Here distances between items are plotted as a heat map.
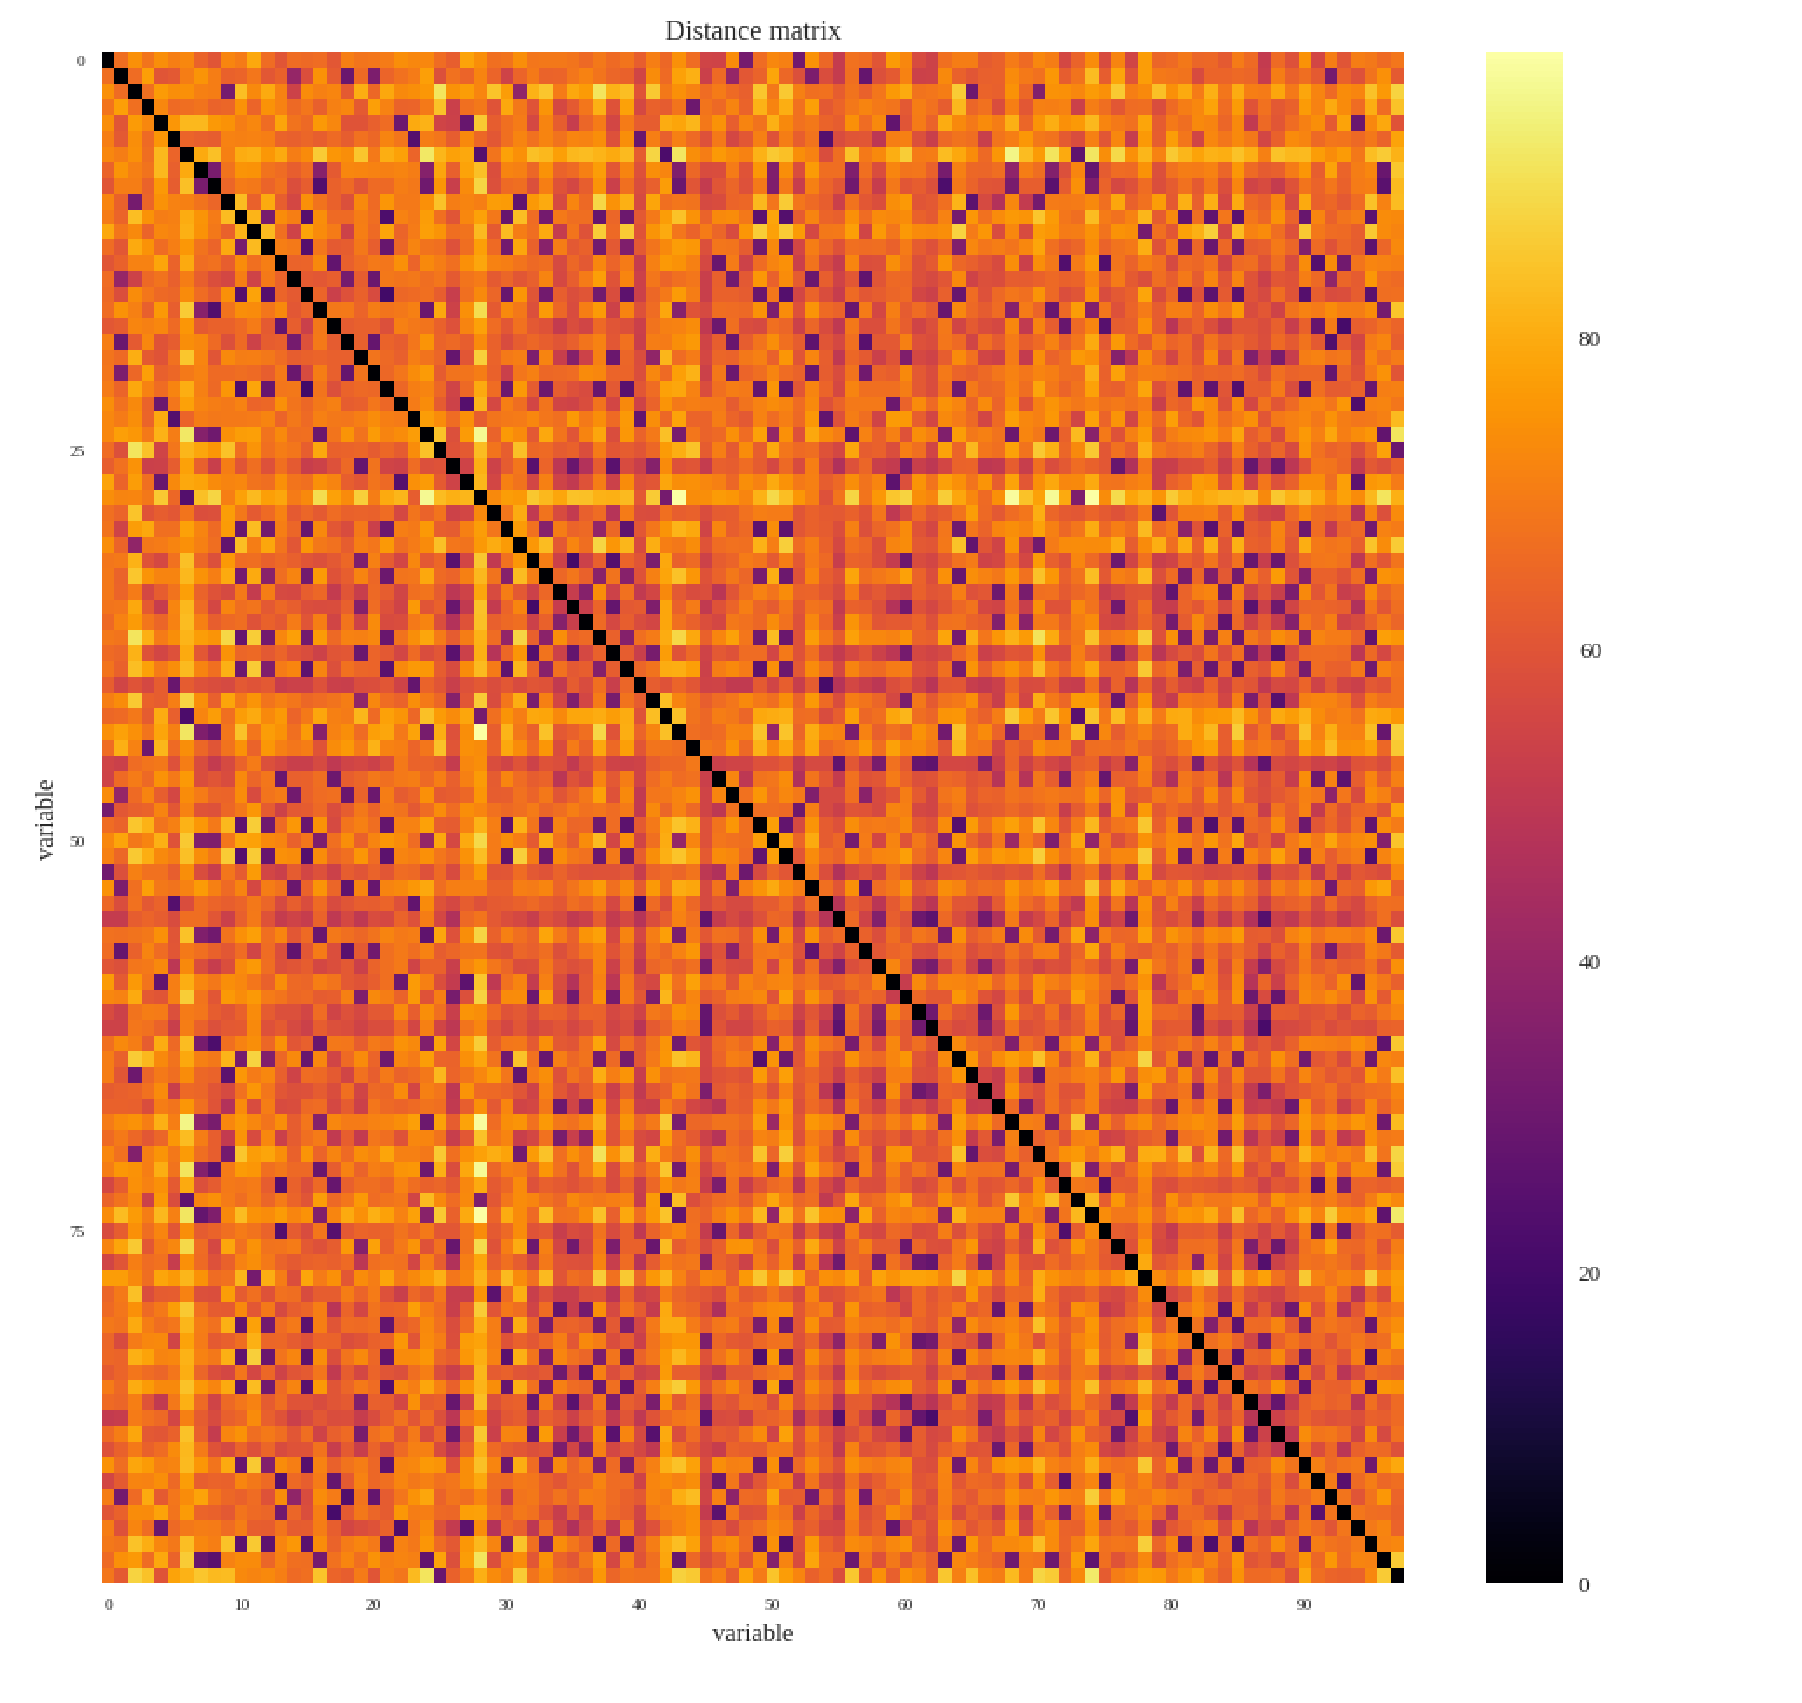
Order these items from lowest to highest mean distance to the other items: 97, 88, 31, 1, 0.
88, 1, 0, 31, 97
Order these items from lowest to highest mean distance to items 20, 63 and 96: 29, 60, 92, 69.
92, 29, 60, 69
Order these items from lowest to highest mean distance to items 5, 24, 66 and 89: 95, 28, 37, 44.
44, 95, 37, 28
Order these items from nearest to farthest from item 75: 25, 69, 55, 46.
46, 55, 69, 25
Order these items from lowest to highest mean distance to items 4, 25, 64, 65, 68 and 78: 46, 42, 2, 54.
54, 46, 2, 42
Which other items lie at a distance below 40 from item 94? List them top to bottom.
4, 22, 27, 59
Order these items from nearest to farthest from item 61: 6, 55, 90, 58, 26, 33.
55, 58, 26, 90, 33, 6
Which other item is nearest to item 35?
32
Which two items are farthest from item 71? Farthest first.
28, 6
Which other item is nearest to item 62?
87
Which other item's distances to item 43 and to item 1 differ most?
74
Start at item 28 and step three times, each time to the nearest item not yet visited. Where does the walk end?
73
